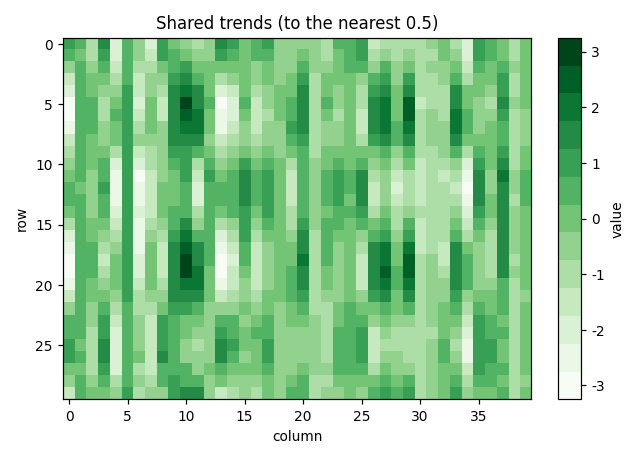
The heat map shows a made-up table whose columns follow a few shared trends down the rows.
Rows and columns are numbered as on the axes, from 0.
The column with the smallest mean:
6
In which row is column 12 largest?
11
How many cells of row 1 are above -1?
30
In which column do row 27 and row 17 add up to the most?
10
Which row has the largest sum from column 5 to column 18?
26
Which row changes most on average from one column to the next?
18
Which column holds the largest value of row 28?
9
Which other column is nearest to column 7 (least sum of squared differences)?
4
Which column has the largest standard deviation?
13
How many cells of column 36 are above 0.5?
2
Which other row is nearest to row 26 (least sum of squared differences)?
25
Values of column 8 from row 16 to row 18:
-1 -1.5 -1.5
